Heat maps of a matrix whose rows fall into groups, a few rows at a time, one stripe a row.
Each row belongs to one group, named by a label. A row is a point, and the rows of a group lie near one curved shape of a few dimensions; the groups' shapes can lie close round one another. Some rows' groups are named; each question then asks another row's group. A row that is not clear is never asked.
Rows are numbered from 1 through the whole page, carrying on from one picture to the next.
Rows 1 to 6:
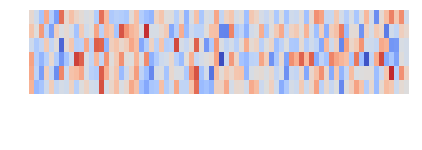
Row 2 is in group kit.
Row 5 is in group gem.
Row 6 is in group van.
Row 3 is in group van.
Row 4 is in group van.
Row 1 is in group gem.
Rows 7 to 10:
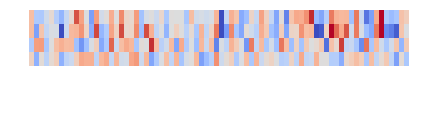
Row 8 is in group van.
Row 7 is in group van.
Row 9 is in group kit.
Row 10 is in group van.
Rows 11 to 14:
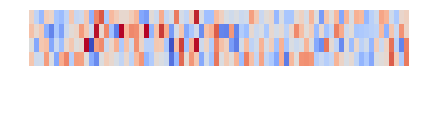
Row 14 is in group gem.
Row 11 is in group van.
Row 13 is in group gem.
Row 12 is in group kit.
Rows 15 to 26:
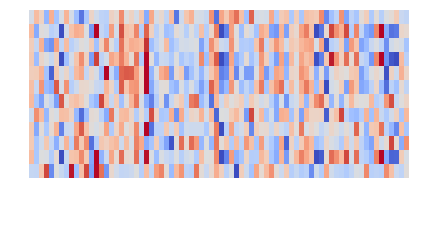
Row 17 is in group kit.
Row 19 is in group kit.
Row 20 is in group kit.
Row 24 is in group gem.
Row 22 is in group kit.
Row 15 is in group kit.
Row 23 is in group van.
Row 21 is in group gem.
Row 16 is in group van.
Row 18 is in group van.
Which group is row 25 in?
van
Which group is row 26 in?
gem
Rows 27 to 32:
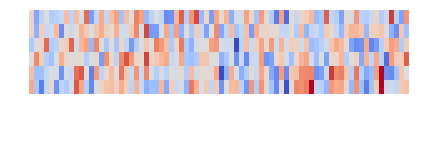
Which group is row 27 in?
gem
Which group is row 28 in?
van
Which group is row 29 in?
gem
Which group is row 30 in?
kit
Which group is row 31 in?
van
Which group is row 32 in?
van
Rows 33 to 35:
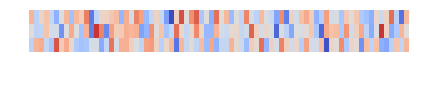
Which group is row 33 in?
gem
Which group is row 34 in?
van
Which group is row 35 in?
kit
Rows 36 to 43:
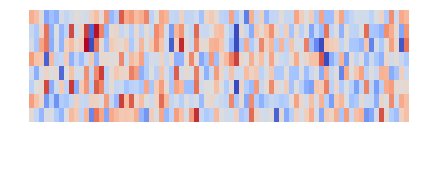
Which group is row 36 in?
kit
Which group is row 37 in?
gem
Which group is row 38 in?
gem
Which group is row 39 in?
kit
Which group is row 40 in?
van
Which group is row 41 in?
gem
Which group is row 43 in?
van
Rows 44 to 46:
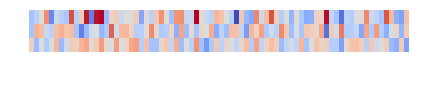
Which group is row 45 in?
kit
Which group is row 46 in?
van
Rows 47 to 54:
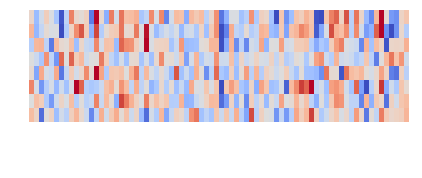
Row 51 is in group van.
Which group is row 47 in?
van
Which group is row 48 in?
van
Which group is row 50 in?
gem
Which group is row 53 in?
kit
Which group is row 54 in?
van
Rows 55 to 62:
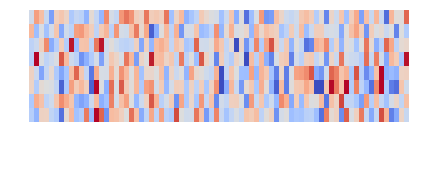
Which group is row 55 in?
kit
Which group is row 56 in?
van
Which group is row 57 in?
gem
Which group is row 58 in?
kit
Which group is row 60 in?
van
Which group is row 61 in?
kit
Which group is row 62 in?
van
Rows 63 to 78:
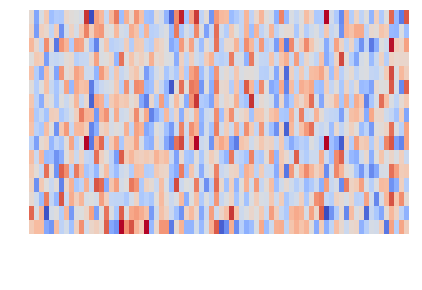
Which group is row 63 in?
gem
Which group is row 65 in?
gem
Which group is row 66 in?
kit
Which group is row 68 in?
gem
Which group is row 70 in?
van
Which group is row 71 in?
gem
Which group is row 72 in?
gem
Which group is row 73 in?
kit
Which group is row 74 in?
gem
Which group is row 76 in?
gem
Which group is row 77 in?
kit
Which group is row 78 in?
kit
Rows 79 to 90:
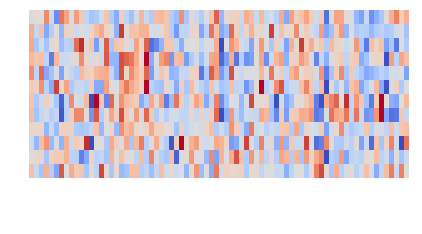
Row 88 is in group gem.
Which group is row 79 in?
gem
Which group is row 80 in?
kit
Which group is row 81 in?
van
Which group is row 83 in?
kit
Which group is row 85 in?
van
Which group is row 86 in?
van
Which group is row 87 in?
kit
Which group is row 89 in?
kit
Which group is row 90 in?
gem
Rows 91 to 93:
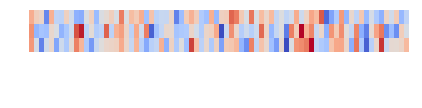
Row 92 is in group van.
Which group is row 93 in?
van
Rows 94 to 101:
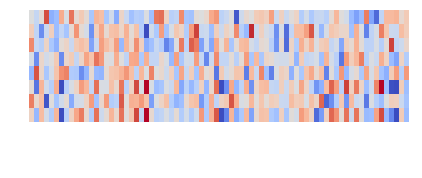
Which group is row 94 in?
gem
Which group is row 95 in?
van
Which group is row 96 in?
gem
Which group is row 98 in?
kit
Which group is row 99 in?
van
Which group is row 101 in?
van
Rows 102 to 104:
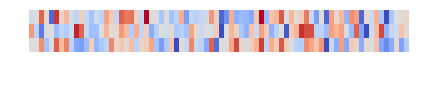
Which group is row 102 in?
kit
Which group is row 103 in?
van
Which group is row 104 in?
kit
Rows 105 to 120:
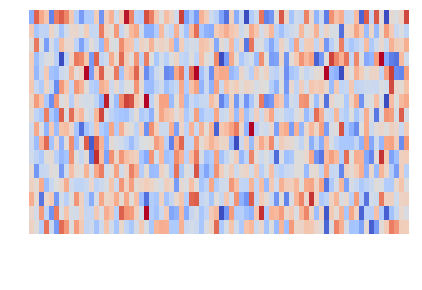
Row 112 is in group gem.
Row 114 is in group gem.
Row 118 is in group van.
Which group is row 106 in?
van
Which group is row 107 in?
kit
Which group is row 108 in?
van
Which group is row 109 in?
gem
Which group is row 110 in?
gem
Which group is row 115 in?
van
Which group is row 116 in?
van
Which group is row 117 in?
kit
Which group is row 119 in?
kit
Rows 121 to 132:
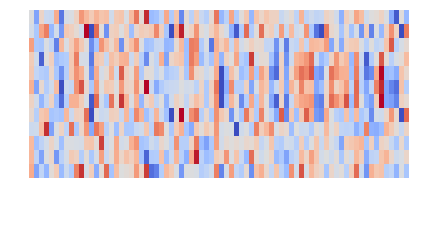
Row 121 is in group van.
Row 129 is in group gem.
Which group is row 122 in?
gem
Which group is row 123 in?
gem
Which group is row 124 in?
van
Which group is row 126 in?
van
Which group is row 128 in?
gem
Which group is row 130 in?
van
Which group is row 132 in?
van
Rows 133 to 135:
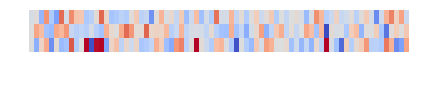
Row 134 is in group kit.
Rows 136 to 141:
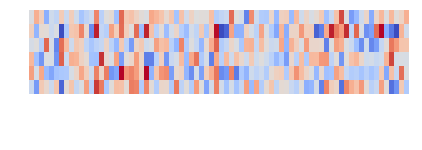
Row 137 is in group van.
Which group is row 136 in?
kit
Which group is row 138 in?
gem
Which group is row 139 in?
gem
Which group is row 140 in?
kit
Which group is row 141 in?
van
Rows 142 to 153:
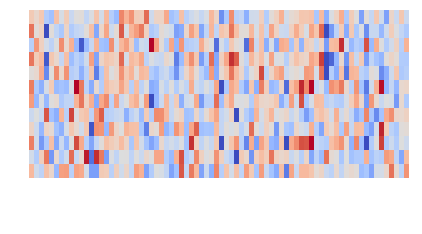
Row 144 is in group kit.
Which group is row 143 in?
kit
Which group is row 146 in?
kit
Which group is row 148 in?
van
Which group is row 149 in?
gem
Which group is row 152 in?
gem
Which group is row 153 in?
gem
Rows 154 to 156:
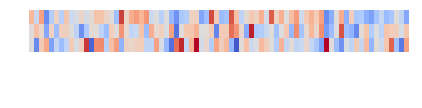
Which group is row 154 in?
kit
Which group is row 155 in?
kit
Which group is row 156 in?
gem
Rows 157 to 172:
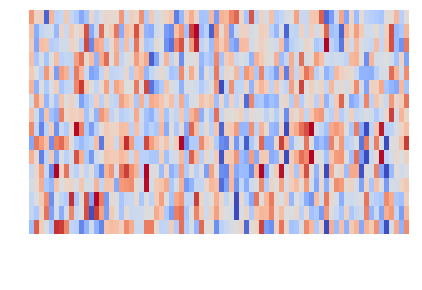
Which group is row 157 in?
kit
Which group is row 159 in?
gem
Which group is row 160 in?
van
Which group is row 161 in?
gem
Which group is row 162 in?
van
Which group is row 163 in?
kit
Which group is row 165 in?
van
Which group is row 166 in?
kit
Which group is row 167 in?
van
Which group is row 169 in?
kit
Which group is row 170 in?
gem
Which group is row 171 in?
gem
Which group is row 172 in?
kit
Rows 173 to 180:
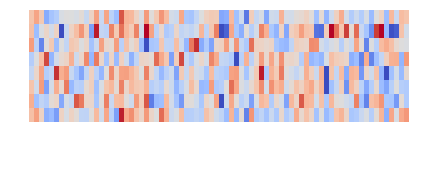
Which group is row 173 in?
kit
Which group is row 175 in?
van
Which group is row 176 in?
gem
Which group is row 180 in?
kit
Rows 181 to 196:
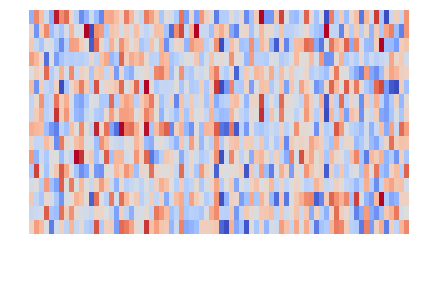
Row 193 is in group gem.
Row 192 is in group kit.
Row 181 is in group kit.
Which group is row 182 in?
gem
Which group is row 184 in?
kit
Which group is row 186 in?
van
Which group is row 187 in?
kit
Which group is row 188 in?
kit
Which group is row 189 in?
kit
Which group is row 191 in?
van
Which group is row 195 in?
gem
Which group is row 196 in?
kit
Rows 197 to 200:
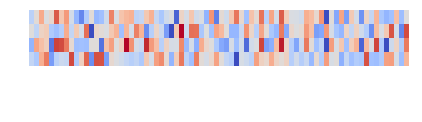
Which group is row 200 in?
gem
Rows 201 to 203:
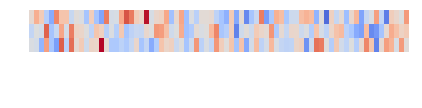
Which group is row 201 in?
kit
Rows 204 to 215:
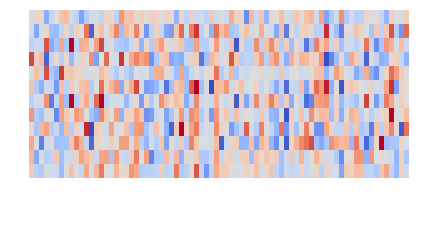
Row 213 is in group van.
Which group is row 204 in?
kit
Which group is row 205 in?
gem
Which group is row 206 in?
gem
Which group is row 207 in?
kit
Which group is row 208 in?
gem
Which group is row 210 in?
gem
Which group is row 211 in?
gem
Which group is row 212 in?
gem
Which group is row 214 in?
van
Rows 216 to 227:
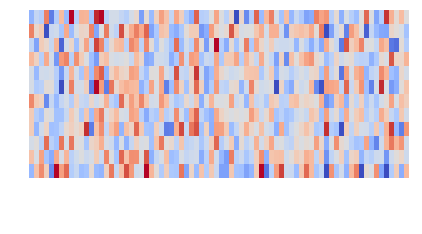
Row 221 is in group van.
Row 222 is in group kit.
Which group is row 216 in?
gem
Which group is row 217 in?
kit
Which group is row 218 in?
van
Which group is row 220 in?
van
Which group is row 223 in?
van
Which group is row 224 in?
gem
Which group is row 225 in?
gem
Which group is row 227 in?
kit
